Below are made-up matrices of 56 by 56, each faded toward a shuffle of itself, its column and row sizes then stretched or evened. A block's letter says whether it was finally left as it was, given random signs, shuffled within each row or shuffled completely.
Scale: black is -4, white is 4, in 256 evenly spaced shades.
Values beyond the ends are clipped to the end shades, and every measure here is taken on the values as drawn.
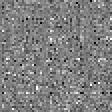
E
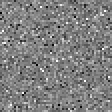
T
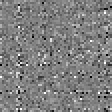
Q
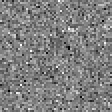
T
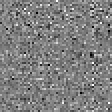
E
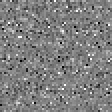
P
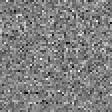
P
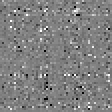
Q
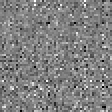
Q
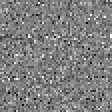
P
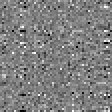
E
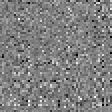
E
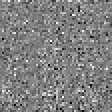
Q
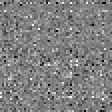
Q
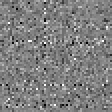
Q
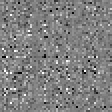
Q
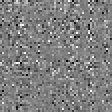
E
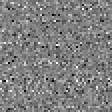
P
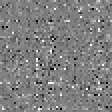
Q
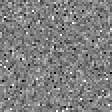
T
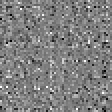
E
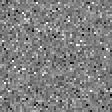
T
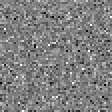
P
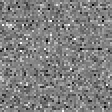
P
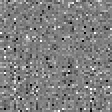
E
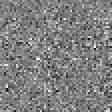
Q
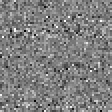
P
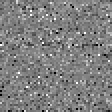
P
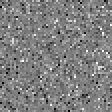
T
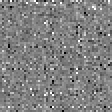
Q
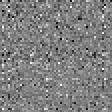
Q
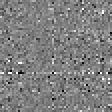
E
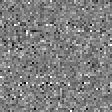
P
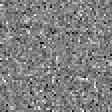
T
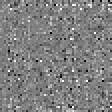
Q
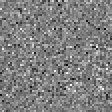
P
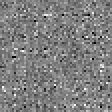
E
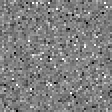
T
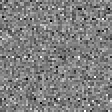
P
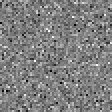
T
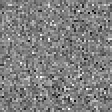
P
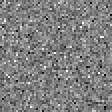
T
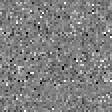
P
